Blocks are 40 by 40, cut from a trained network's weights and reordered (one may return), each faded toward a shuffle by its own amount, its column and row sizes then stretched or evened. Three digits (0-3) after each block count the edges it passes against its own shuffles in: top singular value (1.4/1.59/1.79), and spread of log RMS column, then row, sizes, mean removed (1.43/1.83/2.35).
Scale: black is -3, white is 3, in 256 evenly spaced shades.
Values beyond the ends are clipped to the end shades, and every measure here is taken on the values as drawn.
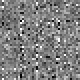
0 3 1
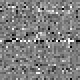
1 1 3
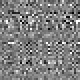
3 1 3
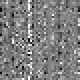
1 3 0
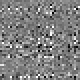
1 2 3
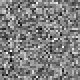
1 1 0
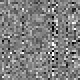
3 3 0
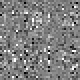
0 3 1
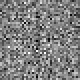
1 1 0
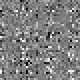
0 3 2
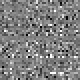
0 2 3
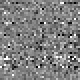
0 1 3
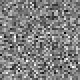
2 0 1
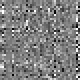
2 3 2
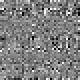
2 1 3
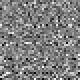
1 0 2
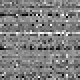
3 1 3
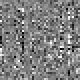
0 3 1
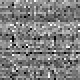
2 1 0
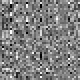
3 3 0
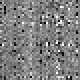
0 3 2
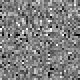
0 2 0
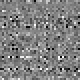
1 1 3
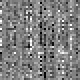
2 3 0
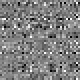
2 2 3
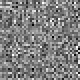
3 1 2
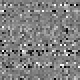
0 1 3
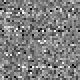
0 0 2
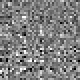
3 2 2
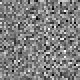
2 2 0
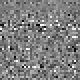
0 0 3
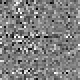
1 2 3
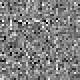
0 1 1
